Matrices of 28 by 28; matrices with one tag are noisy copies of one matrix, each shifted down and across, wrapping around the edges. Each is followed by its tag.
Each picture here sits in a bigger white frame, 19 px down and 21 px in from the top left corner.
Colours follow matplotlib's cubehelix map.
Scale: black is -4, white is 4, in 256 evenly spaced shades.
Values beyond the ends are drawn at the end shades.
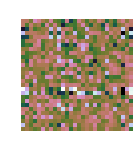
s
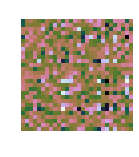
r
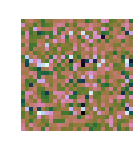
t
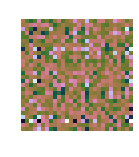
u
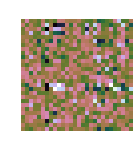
s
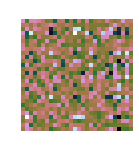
r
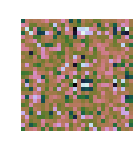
s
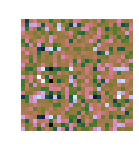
r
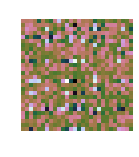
r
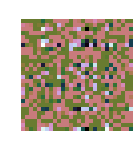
r
